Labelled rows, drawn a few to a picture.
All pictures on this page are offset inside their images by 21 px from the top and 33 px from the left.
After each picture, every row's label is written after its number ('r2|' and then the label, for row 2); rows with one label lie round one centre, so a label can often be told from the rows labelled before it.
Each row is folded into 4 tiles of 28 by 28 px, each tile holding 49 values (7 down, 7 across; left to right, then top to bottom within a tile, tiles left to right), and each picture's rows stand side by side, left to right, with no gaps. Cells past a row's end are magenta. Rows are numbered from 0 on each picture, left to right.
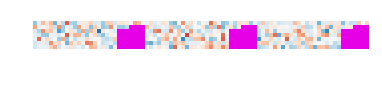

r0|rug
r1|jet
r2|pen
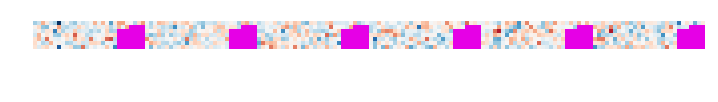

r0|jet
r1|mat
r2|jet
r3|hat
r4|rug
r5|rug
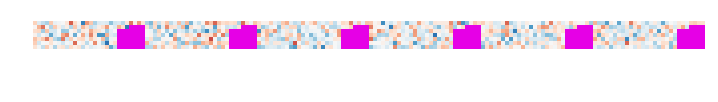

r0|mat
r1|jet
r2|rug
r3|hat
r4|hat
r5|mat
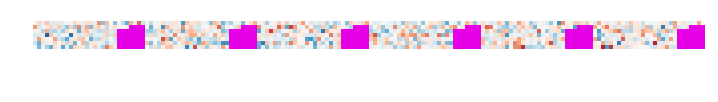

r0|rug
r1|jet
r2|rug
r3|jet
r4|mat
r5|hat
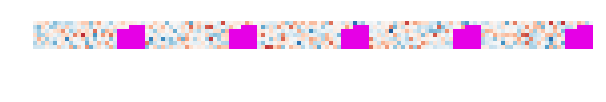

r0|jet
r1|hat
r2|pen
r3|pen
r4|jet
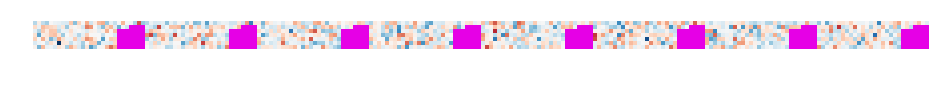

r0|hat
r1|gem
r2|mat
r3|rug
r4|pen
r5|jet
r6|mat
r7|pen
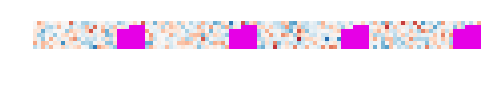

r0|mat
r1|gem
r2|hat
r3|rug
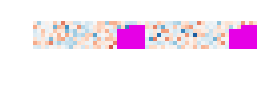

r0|hat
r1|hat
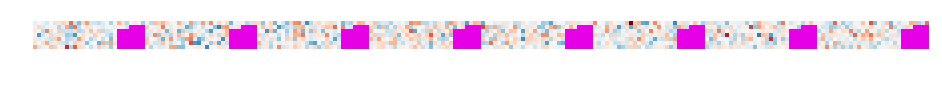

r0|mat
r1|rug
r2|mat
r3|pen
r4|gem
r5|mat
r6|hat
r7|jet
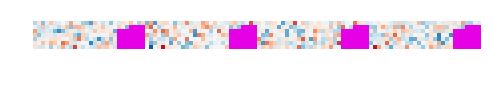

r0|mat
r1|hat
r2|mat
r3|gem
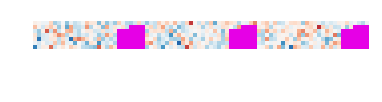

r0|hat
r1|rug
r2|hat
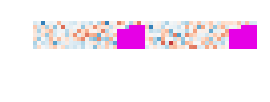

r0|hat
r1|jet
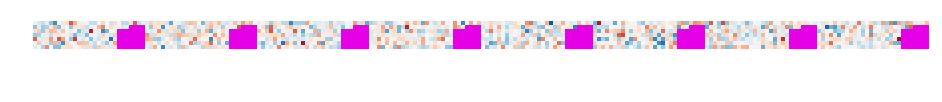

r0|mat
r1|jet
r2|gem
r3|pen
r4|rug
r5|hat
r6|hat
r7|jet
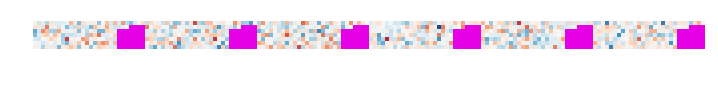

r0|pen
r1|pen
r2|rug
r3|jet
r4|mat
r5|rug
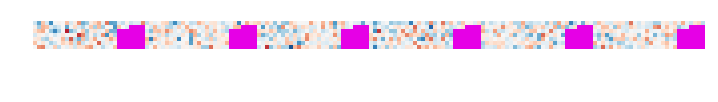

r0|jet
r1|hat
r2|jet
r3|jet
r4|gem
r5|hat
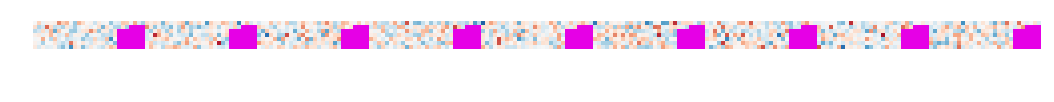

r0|rug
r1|pen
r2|jet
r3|mat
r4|jet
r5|gem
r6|rug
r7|pen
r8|hat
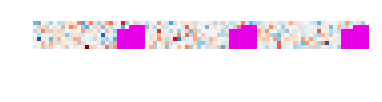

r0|hat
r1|mat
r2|pen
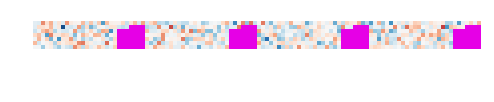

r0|rug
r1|gem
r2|mat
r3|jet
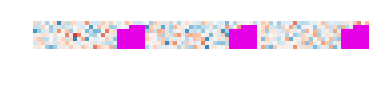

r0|jet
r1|jet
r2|mat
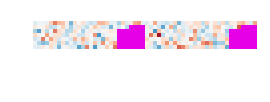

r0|hat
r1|jet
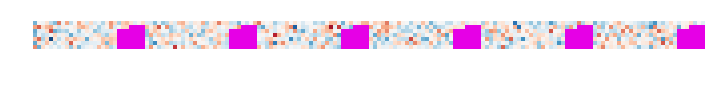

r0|rug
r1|pen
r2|gem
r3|rug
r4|gem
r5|gem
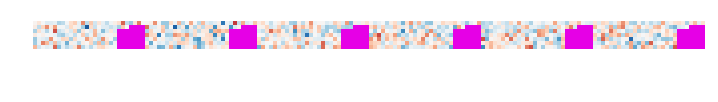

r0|pen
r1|rug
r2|hat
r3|pen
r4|mat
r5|hat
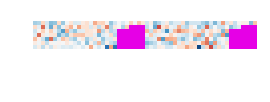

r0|jet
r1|gem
